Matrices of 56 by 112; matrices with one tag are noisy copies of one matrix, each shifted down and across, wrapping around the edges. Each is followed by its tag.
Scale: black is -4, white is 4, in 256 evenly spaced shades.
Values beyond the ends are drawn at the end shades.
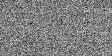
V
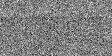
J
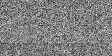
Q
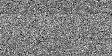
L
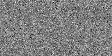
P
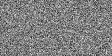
P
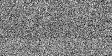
L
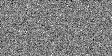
P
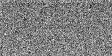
J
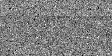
Q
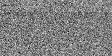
Q
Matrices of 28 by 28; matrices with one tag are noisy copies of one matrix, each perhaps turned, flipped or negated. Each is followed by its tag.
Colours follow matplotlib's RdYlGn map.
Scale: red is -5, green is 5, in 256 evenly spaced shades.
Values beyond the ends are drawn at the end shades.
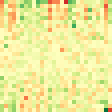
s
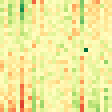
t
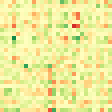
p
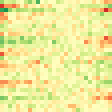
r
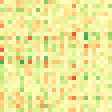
p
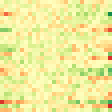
r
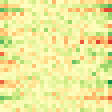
r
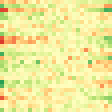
r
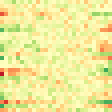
r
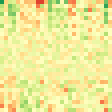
s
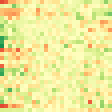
s
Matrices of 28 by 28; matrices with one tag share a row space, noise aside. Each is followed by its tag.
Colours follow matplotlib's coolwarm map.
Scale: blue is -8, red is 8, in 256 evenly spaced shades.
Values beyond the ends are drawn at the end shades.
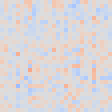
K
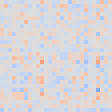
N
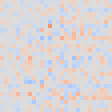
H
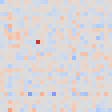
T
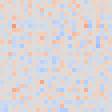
N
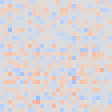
T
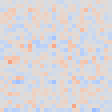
T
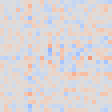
H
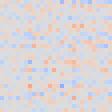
H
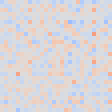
K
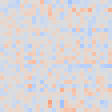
H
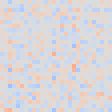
T
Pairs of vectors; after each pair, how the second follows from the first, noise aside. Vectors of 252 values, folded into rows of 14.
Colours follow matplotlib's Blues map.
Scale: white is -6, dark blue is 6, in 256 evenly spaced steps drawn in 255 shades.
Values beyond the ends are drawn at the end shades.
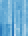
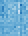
wrapped around, negated, partly zeroed.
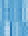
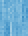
negated, shrunk.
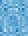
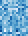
scaled up.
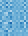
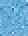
wrapped around, negated, partly zeroed.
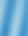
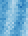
reversed.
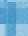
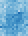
wrapped around, negated.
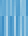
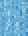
wrapped around, negated, partly zeroed.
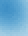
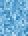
shuffled.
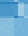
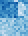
scaled up.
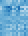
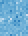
wrapped around, negated, partly zeroed.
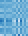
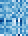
scaled up.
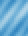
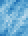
wrapped around, negated.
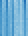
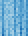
reversed.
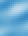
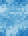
wrapped around, negated.
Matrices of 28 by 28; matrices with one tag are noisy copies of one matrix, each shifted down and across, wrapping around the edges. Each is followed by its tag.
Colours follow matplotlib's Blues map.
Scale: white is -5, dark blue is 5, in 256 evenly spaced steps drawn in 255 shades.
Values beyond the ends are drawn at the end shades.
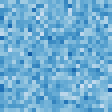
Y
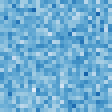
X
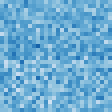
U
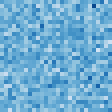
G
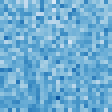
U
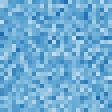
G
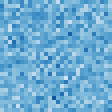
G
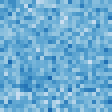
U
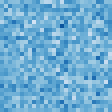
Y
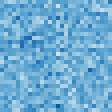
X
